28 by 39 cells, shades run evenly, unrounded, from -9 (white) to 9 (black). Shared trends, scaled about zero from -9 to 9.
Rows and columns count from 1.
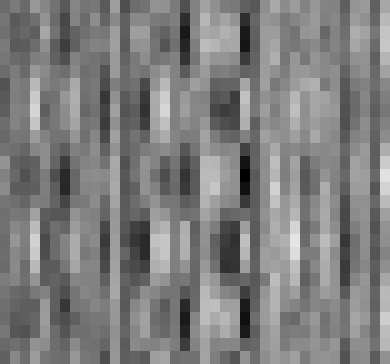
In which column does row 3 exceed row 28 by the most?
25
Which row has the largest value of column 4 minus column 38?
3
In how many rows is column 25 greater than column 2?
18
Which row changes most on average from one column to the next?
19
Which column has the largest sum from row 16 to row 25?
35
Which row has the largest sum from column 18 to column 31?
14
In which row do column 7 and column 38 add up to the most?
15
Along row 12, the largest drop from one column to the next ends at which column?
39
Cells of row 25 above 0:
22
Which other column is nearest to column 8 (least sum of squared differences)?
16
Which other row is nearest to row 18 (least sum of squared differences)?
21
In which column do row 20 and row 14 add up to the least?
30
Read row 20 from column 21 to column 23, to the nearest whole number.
-1 2 5
